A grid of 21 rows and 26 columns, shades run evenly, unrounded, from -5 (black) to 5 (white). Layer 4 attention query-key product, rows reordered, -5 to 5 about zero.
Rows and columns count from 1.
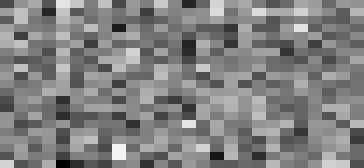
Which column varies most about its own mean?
5
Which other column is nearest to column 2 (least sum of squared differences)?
15
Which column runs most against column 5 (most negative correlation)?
25
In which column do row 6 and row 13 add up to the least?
14
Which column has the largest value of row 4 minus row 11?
18
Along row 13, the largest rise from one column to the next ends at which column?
6
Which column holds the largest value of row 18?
7
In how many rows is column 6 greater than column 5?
9
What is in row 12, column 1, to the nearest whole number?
-1
